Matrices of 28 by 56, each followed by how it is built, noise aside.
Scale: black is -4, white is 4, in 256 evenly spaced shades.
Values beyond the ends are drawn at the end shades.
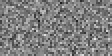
repeating columns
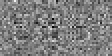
low rank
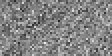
Hankel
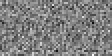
repeating columns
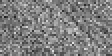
Toeplitz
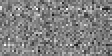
uneven rows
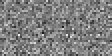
repeating columns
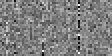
uneven columns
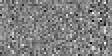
uneven columns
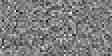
low rank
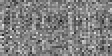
blocks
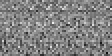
repeating columns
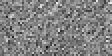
Hankel
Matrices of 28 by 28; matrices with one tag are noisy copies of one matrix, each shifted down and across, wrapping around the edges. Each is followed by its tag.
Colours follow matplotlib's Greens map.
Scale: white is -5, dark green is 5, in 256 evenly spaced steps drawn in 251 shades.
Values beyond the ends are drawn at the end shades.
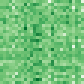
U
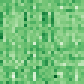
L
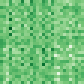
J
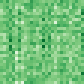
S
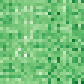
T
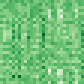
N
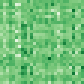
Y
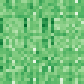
L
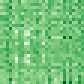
N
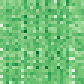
J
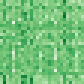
L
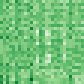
N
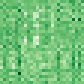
N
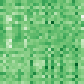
N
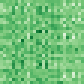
T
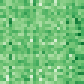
U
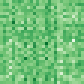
J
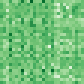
J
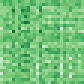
U
